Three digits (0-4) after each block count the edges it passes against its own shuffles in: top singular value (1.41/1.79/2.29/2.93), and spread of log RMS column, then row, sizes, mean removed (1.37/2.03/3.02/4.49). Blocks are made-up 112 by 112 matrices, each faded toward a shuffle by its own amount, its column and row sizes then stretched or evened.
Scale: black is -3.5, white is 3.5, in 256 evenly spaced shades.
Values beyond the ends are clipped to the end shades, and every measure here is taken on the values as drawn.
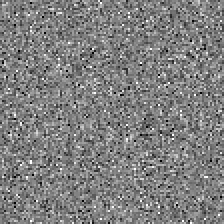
1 1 1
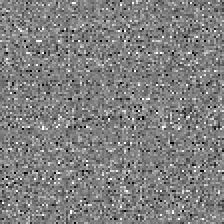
0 1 3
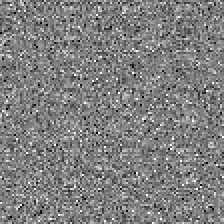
3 0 0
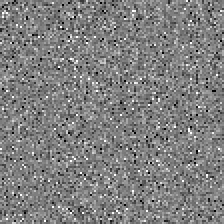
0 1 0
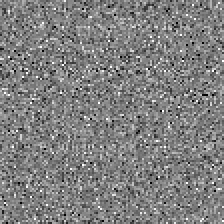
2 0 1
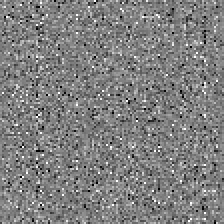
1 2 1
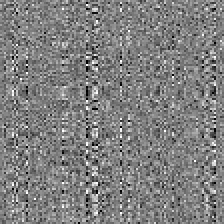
4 3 1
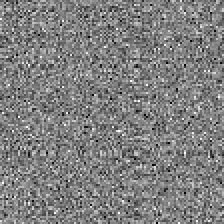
3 1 0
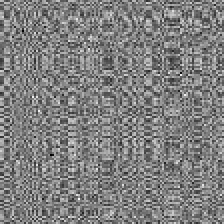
4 2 1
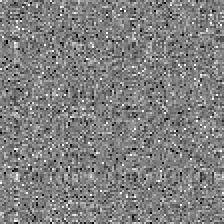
3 1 0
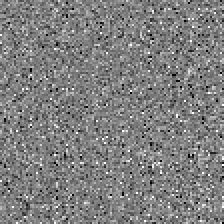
1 2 1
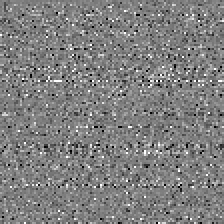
2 0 3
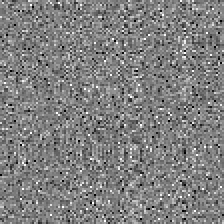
3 1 0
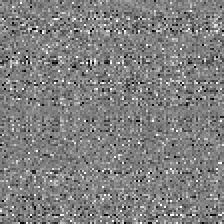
3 0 3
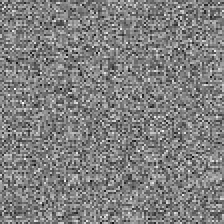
3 0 0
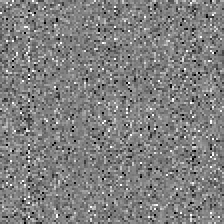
2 2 0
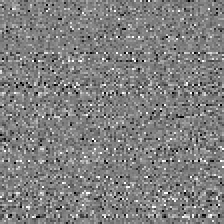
3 0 3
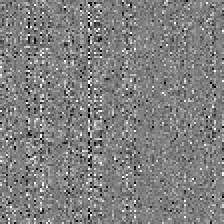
3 3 0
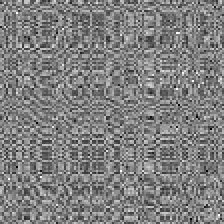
4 0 2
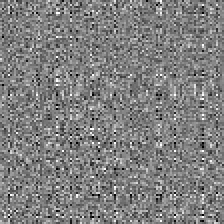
4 3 2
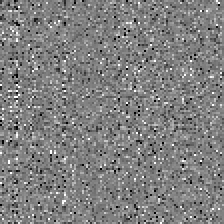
2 2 0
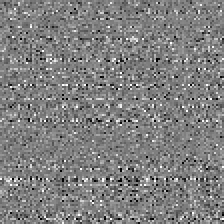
3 1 3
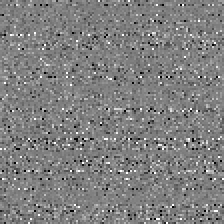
0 0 3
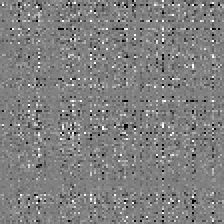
1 3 3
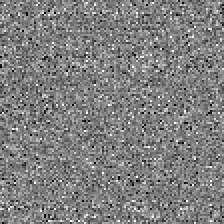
1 1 2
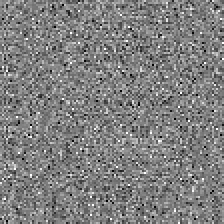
3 1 0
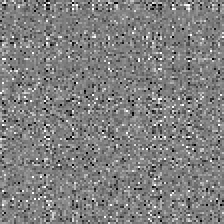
3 2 2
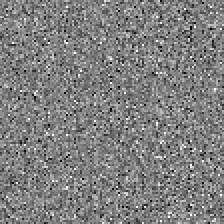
1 2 0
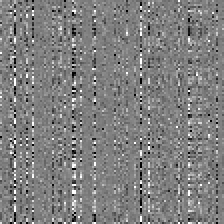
4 4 1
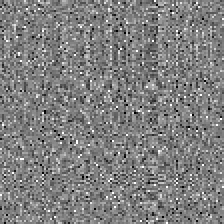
3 1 0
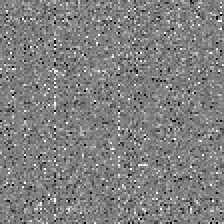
2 2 1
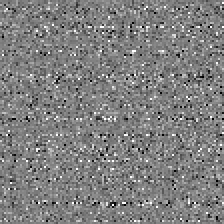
0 1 3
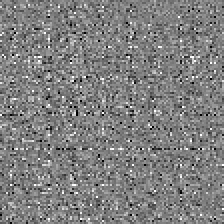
1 2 3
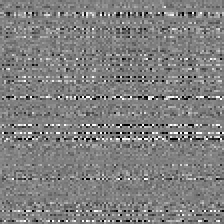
4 1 4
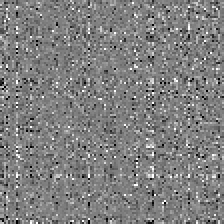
3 3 2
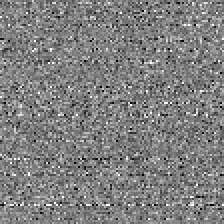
1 0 3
